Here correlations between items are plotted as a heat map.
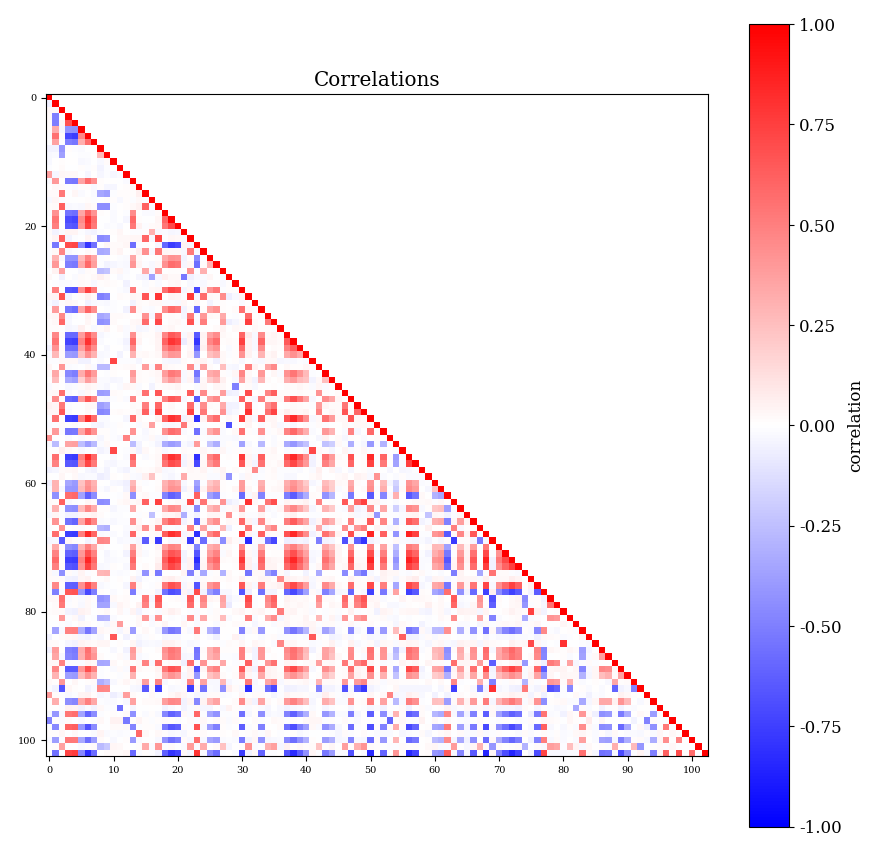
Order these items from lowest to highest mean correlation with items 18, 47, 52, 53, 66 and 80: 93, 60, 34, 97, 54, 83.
83, 54, 97, 34, 93, 60
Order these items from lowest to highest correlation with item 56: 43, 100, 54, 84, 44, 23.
23, 100, 54, 84, 44, 43
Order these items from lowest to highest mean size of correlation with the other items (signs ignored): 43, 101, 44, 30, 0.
0, 101, 44, 43, 30
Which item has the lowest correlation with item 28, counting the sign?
51
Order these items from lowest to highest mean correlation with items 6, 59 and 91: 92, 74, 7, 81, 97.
92, 74, 97, 81, 7
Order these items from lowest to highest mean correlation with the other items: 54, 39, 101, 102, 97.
102, 54, 97, 101, 39
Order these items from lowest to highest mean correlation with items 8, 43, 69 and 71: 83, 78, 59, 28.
78, 83, 59, 28
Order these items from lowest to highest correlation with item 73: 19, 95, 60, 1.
95, 60, 1, 19
